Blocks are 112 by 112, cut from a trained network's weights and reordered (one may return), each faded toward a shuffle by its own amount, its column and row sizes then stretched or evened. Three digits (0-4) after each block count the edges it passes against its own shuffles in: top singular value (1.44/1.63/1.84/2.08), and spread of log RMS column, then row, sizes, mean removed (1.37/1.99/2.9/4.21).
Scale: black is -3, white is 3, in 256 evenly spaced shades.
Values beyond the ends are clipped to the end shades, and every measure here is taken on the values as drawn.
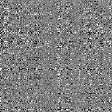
3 3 4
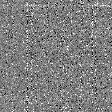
0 2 0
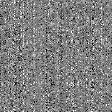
1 3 1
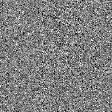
0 2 0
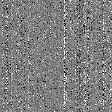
1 3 0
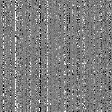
4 4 1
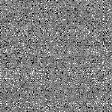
1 2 2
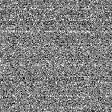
3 0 1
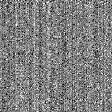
3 0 1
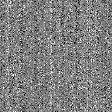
1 2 1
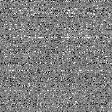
0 1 3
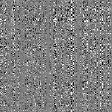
3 4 2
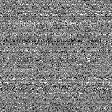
3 0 3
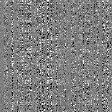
1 4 0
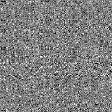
3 1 2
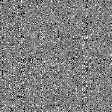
1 3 2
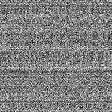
4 0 0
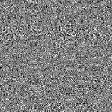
3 0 2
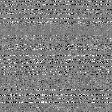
0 1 4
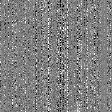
2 4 0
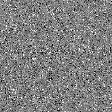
1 1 1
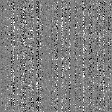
1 4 1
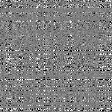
2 3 4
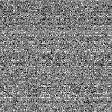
4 1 2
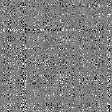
0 4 3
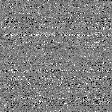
0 1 3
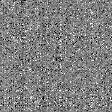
0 1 2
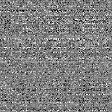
3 2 3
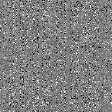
0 3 1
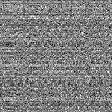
4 0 0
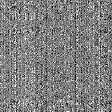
4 2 2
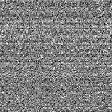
4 1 0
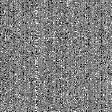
2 2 1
